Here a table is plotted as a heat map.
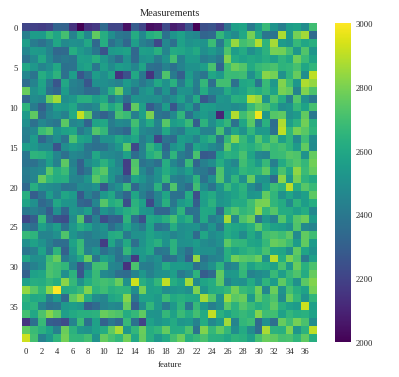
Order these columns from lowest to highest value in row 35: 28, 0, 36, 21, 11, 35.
21, 11, 35, 0, 28, 36
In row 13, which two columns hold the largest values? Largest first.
33, 35
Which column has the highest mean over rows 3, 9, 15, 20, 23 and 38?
32
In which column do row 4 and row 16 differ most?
17
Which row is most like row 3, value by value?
27
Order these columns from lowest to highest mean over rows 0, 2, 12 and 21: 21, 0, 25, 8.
8, 25, 0, 21
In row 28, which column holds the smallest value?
5
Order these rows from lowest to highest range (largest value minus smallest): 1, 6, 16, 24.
16, 1, 24, 6
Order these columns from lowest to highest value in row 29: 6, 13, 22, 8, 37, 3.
13, 6, 37, 3, 8, 22
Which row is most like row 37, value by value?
24
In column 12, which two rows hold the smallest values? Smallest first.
6, 0
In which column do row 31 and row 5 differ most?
25
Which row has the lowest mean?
0
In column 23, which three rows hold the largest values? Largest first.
34, 38, 39
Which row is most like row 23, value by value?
14
